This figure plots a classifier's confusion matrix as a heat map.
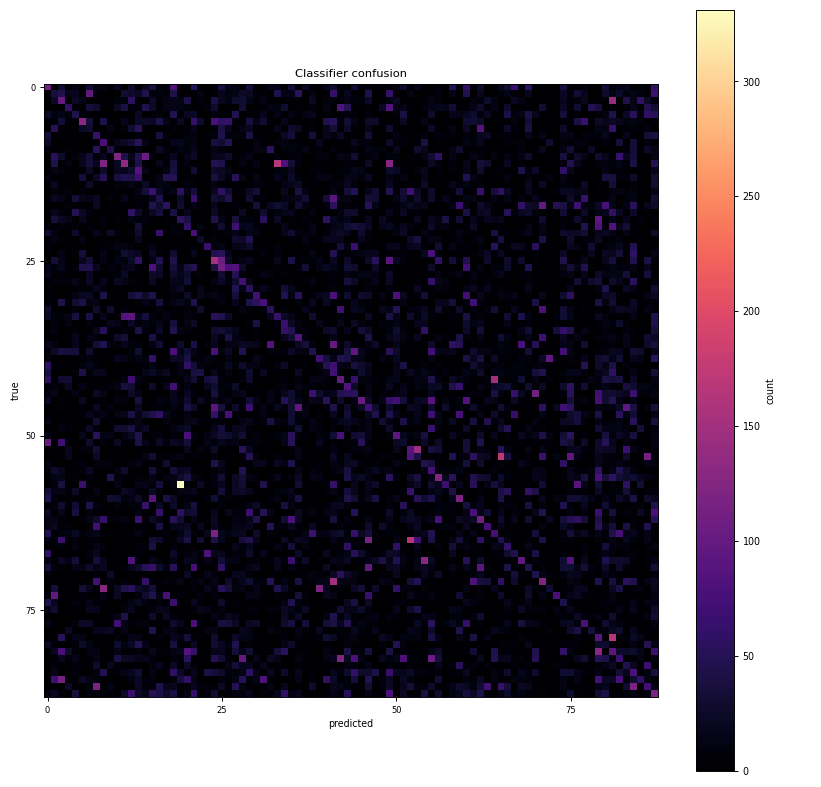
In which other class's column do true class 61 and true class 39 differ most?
72
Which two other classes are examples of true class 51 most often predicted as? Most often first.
0, 2
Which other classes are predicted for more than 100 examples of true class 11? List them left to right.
8, 33, 49
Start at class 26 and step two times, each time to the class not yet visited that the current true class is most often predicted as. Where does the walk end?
24
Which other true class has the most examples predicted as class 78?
3
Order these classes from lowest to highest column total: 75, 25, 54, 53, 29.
54, 53, 29, 75, 25
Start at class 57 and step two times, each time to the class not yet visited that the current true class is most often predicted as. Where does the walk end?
79
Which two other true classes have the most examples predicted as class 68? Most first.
37, 17
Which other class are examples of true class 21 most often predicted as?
16
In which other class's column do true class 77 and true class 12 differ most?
13
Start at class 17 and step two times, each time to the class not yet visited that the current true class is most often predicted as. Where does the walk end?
41
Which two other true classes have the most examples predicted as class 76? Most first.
57, 17
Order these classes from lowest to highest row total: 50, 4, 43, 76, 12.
76, 12, 4, 43, 50
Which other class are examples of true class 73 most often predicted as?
1
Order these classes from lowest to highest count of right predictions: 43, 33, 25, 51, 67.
51, 67, 33, 43, 25
